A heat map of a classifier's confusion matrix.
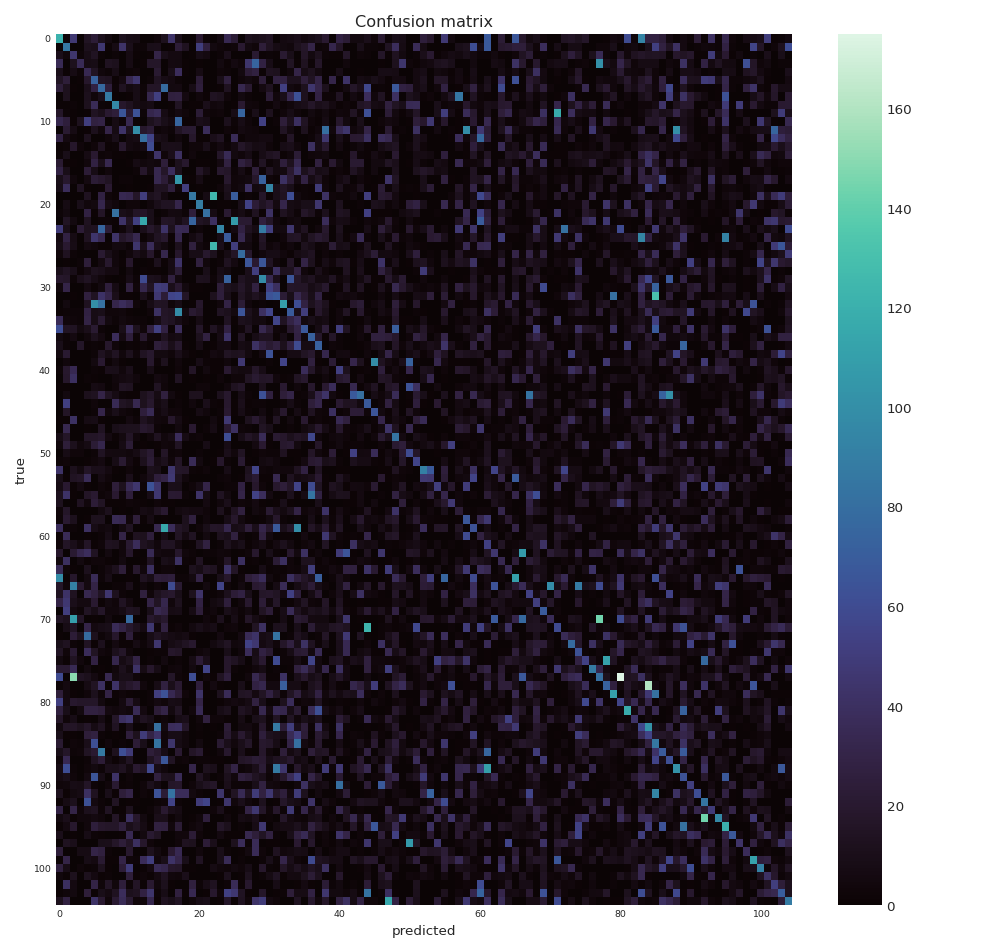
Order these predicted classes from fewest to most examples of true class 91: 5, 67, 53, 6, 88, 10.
6, 5, 10, 88, 67, 53
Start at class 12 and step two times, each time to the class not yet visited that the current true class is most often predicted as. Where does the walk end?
58
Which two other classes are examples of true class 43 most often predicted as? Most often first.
87, 67
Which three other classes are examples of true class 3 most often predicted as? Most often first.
77, 28, 98
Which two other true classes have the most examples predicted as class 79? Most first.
31, 35
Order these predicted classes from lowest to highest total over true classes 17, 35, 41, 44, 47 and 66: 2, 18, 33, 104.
18, 33, 104, 2
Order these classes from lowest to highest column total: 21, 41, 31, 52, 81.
21, 41, 52, 81, 31
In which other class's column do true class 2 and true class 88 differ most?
61
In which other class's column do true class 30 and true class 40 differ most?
85
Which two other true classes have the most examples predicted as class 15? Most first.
59, 6
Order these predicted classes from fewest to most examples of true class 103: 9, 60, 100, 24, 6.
6, 100, 9, 24, 60
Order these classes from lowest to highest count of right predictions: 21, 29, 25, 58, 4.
4, 25, 58, 21, 29
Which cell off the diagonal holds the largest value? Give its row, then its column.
77, 80
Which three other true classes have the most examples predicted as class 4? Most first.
72, 92, 10
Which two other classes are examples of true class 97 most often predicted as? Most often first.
50, 64
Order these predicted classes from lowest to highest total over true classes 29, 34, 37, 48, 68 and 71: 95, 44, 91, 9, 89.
91, 9, 95, 44, 89
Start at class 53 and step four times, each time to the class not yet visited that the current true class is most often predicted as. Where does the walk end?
84
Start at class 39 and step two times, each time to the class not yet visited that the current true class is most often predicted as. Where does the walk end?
78
